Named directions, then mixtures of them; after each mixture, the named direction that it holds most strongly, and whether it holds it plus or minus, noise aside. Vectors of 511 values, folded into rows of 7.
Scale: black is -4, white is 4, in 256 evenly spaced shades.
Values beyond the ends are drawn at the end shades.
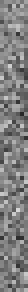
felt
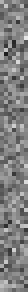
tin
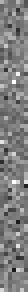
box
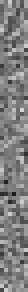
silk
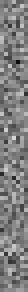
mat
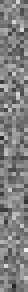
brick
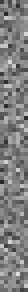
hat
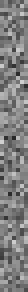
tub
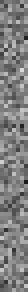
tin, minus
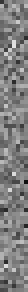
tin, minus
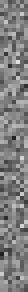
tub, plus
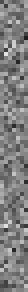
tin, minus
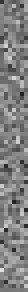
tin, minus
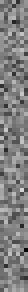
brick, minus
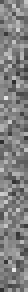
felt, plus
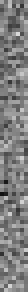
silk, plus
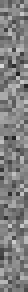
tub, plus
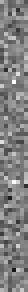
box, plus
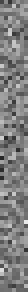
tub, plus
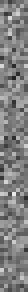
tub, plus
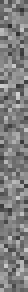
brick, plus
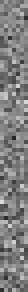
tub, plus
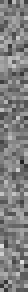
silk, minus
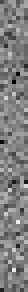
box, minus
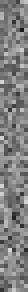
brick, minus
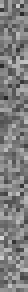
tub, minus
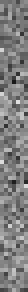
box, minus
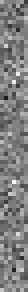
box, plus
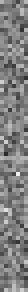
brick, minus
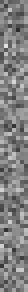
tin, minus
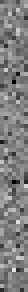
box, minus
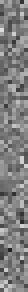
silk, plus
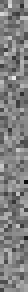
tin, minus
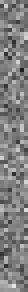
tin, plus
